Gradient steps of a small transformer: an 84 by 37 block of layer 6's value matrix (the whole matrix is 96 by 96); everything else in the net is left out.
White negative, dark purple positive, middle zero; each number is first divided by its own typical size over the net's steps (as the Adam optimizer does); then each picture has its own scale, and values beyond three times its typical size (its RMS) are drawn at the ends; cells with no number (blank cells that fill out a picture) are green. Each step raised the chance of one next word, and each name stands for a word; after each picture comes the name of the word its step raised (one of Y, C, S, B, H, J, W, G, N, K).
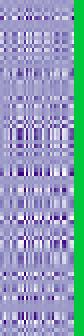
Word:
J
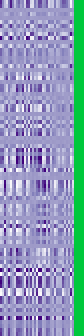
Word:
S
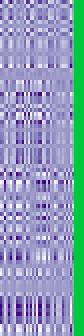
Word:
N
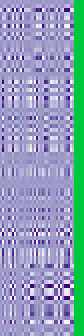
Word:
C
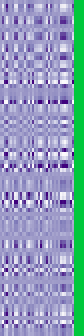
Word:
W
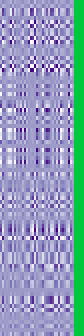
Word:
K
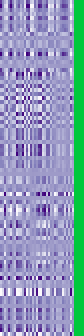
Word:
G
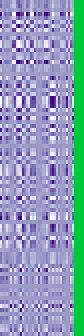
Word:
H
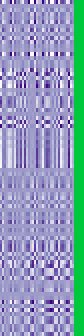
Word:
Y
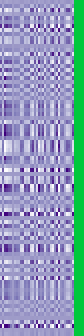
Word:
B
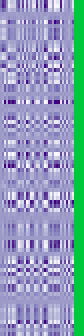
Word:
W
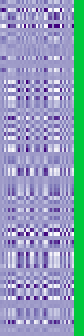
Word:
C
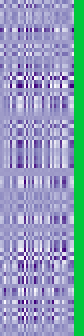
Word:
Y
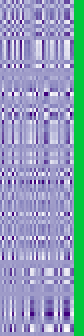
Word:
N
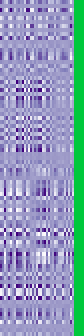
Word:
C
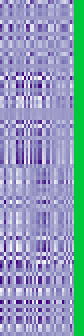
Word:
Y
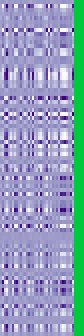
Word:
G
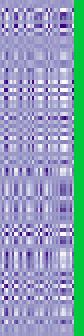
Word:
C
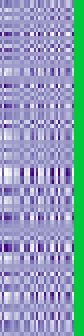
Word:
J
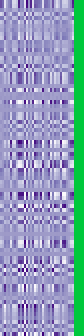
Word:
W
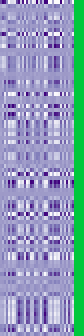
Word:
N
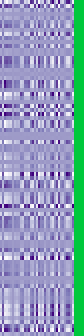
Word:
N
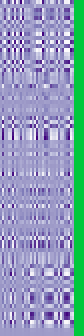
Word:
J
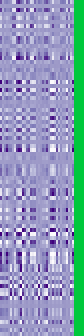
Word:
C
